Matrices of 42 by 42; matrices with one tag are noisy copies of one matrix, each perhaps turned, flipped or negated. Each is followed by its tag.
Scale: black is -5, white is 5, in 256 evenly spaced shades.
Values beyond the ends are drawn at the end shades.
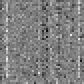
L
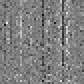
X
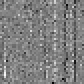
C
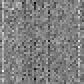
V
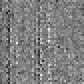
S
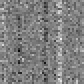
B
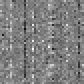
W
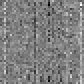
V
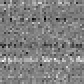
B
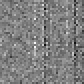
S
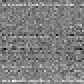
V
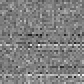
S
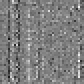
C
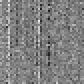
S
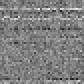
C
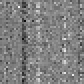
B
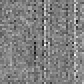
S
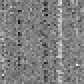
B
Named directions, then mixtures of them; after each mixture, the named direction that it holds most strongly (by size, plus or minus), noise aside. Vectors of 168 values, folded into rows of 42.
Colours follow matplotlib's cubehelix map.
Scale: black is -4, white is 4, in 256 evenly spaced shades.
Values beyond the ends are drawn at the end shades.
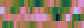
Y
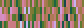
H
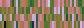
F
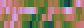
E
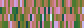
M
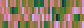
Y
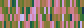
F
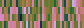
H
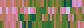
E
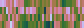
E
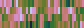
E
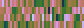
M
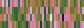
M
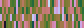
F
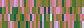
M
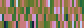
F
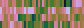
E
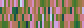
M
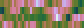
Y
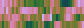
E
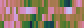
E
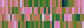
M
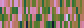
H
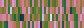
H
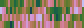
Y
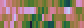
E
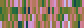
H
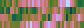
E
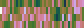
Y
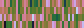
F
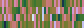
M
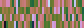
F
